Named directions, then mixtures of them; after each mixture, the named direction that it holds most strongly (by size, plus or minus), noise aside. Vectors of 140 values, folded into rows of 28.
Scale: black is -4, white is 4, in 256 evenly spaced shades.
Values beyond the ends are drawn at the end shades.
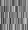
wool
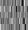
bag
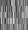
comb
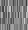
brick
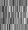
brick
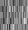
brick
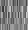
brick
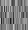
comb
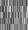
brick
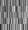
wool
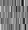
bag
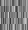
wool
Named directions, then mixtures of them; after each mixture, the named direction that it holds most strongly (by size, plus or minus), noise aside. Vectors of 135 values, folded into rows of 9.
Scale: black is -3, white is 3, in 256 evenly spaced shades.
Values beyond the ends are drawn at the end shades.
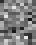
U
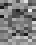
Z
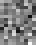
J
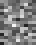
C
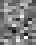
C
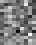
C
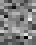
U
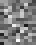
C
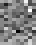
Z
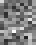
U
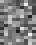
C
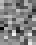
J
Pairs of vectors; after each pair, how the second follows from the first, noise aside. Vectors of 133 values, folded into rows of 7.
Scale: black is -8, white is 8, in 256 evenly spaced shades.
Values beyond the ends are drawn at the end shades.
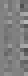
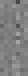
wrapped around, negated, partly zeroed.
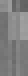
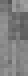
negated.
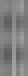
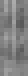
reversed.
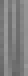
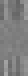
wrapped around, partly zeroed.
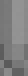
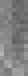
negated.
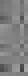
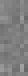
negated, shrunk.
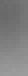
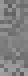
sign-scrambled.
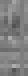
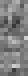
scaled up.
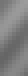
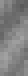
negated.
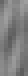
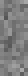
sign-scrambled.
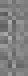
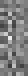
scaled up.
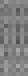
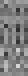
scaled up.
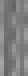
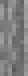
reversed.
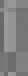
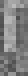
scaled up.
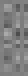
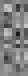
scaled up.
